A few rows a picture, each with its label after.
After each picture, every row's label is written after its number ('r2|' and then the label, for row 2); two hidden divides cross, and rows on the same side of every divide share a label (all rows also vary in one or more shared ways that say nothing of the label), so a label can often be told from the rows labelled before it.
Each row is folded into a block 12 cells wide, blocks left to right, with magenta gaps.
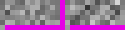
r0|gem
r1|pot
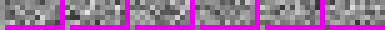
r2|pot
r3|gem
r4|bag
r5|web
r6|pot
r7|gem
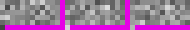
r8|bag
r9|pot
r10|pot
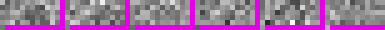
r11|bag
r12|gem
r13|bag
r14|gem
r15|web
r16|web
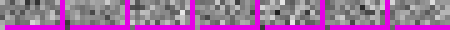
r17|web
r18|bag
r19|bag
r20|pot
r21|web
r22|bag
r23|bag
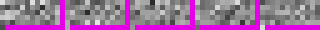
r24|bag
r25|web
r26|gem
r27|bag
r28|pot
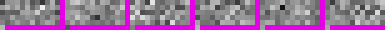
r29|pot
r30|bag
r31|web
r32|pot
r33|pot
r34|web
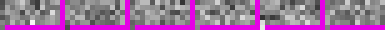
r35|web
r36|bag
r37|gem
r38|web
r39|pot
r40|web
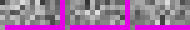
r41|pot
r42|gem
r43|gem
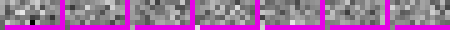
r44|gem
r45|bag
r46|pot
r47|pot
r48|web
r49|web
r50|pot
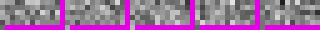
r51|gem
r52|pot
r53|pot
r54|gem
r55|gem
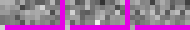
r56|pot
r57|web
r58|gem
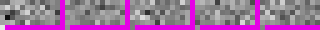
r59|pot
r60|web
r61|web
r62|gem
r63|web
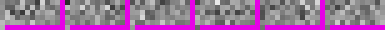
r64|web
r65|pot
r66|web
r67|web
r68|bag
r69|bag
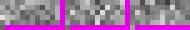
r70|bag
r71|web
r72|web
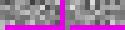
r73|pot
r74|gem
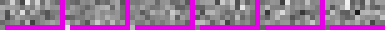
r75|gem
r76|pot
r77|pot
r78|gem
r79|gem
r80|web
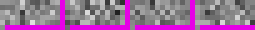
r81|web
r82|gem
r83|gem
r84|pot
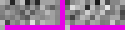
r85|web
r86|pot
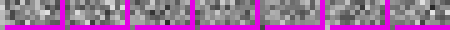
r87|pot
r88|bag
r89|web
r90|gem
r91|bag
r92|web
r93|gem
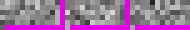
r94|gem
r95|pot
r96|gem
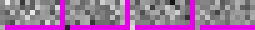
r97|gem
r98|bag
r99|pot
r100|web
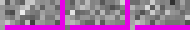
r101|gem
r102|web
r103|pot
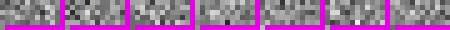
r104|bag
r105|gem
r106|gem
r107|gem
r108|gem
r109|web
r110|gem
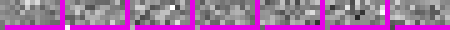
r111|gem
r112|pot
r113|pot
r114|pot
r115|web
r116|bag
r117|bag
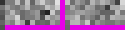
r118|bag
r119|bag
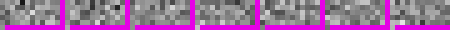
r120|gem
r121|web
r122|pot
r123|pot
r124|web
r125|bag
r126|pot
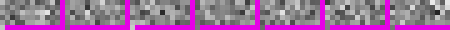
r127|pot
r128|gem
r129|pot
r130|bag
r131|gem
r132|pot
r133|bag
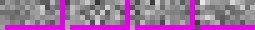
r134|pot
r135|web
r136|gem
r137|bag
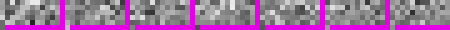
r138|gem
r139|pot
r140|web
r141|gem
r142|bag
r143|pot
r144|web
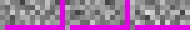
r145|gem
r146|pot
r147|gem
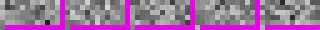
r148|bag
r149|web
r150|pot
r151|pot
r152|gem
